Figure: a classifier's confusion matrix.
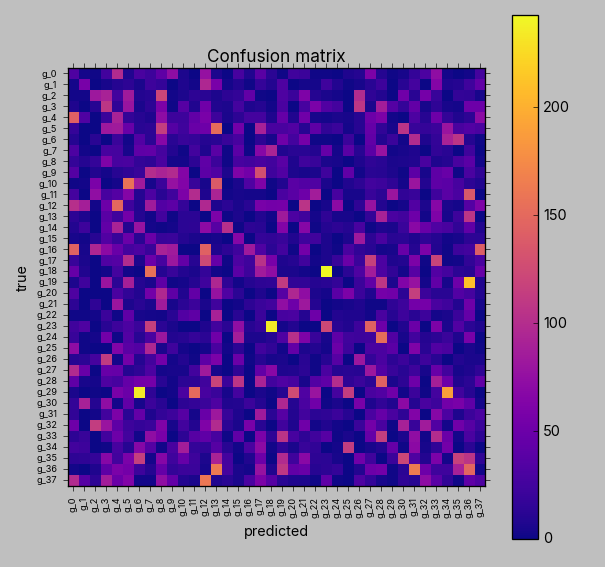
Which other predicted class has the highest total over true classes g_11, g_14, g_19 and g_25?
g_36
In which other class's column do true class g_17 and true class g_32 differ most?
g_2
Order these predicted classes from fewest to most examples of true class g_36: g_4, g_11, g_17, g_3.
g_11, g_3, g_4, g_17
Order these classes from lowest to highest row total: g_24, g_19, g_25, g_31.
g_25, g_31, g_24, g_19
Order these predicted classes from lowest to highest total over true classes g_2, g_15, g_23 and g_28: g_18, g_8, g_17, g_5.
g_17, g_8, g_5, g_18
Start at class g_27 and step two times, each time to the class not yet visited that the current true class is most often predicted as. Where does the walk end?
g_4
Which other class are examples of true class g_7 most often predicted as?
g_18
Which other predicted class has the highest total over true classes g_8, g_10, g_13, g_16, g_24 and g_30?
g_5
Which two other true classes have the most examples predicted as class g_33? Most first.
g_17, g_28
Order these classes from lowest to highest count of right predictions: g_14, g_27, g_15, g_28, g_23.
g_15, g_27, g_14, g_23, g_28
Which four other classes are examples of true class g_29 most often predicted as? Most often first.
g_6, g_34, g_11, g_20
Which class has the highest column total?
g_13
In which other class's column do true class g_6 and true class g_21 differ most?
g_35
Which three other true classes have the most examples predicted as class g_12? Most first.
g_37, g_16, g_17
